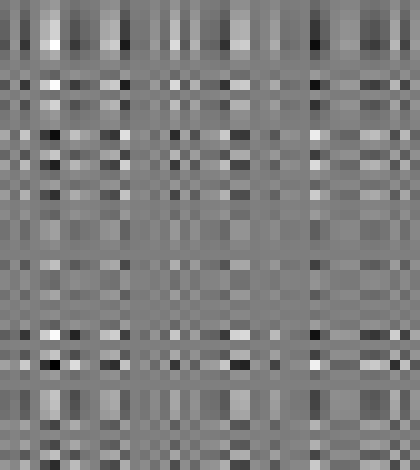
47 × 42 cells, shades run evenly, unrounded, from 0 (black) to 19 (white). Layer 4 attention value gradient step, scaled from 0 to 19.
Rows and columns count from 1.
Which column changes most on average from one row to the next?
6
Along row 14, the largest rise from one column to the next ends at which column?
13
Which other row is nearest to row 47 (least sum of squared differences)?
20
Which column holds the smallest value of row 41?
32
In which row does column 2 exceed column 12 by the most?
37
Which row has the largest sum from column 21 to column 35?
14
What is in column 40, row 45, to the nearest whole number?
7
